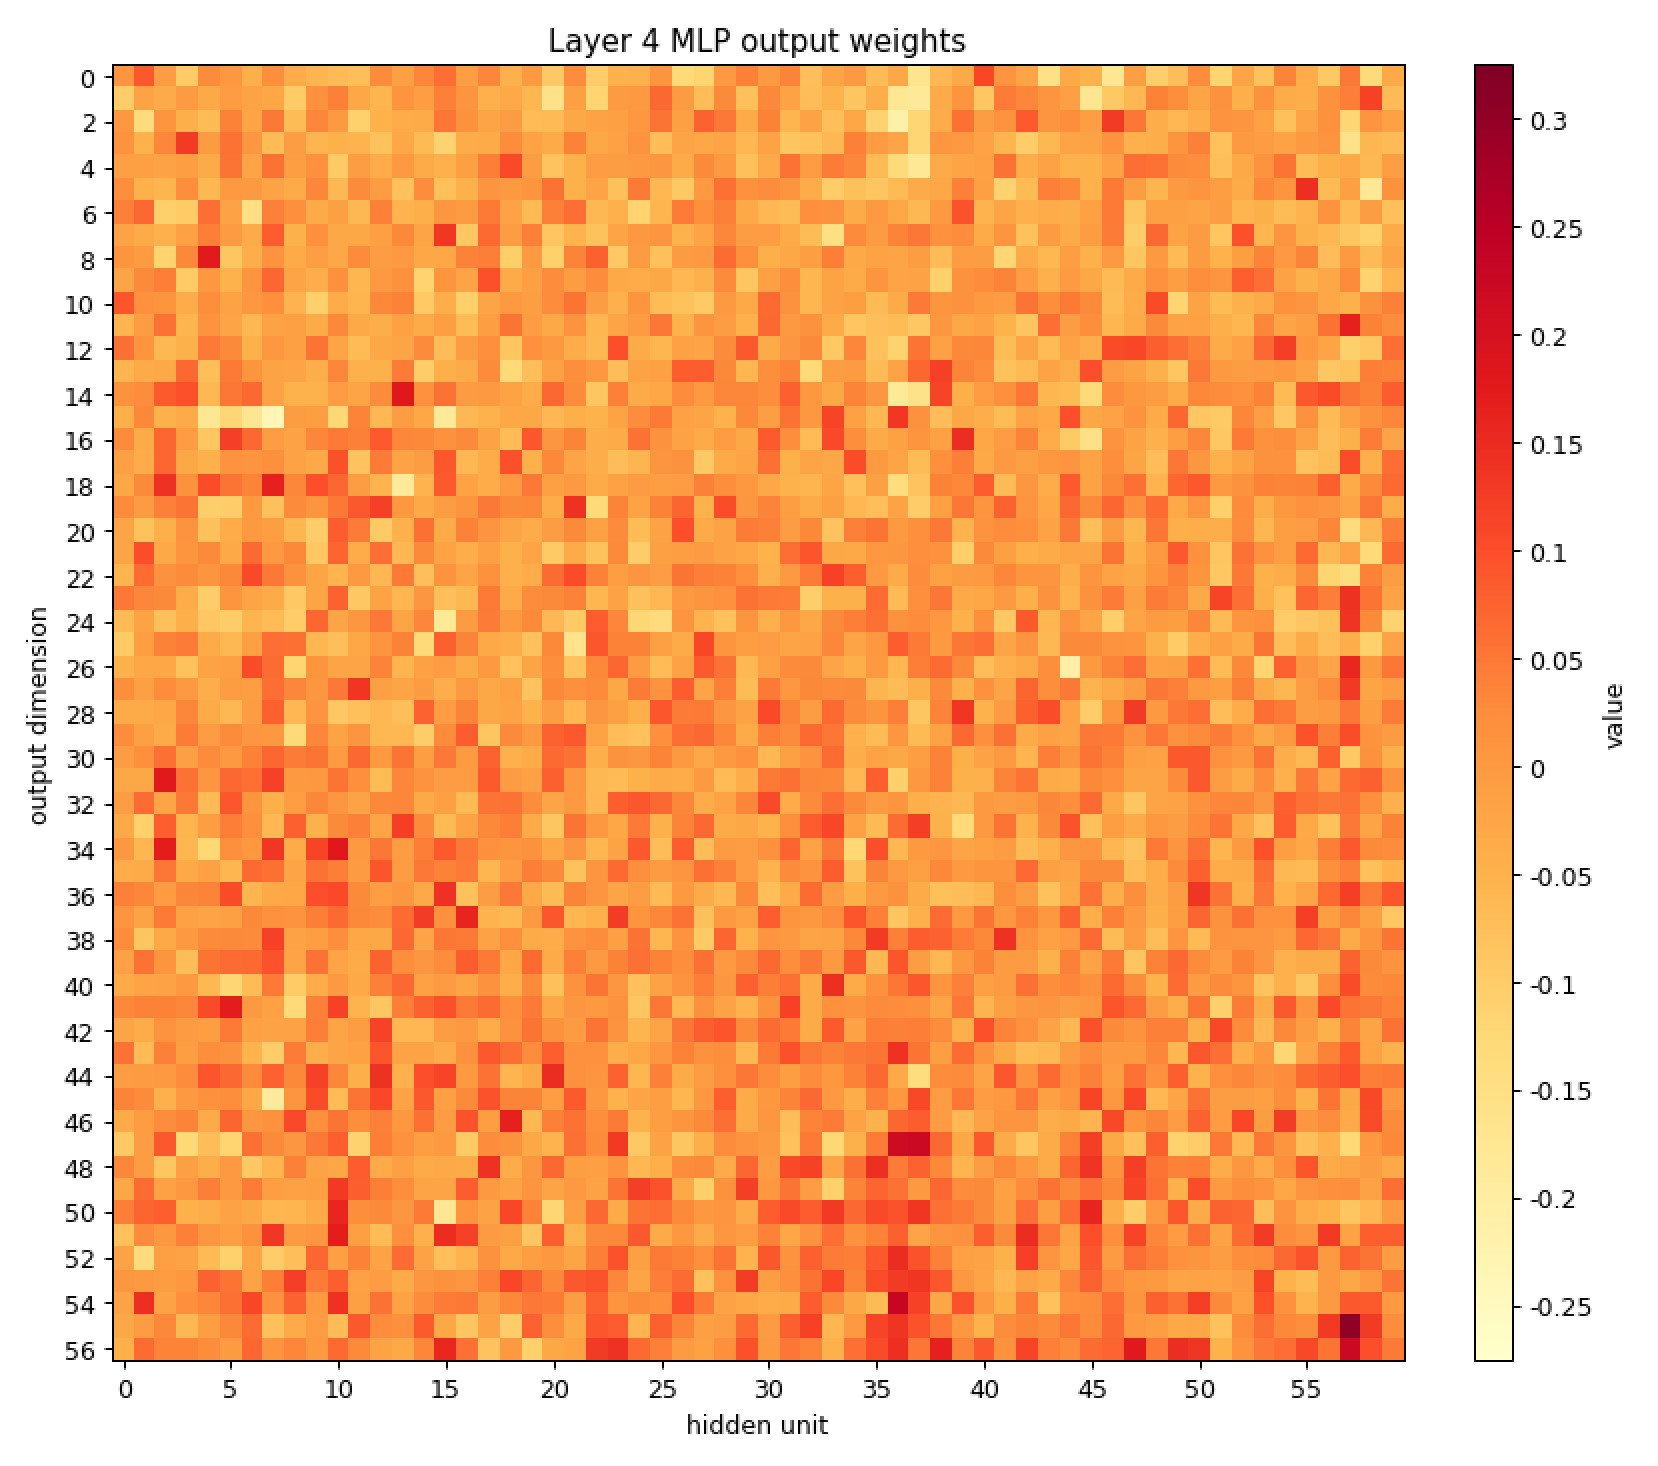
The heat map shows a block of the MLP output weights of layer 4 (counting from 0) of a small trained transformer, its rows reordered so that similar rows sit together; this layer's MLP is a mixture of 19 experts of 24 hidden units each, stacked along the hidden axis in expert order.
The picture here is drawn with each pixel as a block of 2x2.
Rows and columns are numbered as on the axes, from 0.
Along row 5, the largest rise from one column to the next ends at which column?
59
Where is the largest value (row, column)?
55, 57
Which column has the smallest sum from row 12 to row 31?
4
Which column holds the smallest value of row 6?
6
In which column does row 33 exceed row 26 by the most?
44
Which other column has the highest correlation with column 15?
7
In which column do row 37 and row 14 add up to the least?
36
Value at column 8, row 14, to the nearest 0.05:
-0.05
